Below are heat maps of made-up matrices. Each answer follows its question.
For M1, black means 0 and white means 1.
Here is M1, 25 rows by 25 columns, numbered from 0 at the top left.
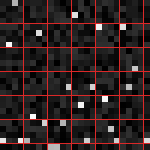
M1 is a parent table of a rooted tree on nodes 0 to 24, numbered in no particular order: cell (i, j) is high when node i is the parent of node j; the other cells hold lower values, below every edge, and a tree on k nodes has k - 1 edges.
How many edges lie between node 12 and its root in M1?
3
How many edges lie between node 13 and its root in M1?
4
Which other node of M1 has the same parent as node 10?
7
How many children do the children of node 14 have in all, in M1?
2
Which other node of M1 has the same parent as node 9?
8
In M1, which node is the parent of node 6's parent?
19
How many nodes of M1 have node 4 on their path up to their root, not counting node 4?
7
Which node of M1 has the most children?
23
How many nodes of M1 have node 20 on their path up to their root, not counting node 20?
3
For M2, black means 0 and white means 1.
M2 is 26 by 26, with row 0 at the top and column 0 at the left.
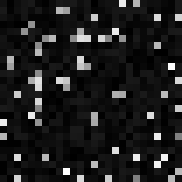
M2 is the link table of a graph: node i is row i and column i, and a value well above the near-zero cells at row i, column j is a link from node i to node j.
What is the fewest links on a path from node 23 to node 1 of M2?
6
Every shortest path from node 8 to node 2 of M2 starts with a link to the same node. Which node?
node 11
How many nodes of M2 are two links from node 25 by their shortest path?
7
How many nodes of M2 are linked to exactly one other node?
5
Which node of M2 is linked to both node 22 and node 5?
node 6
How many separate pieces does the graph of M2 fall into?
3
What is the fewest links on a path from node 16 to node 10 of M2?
4
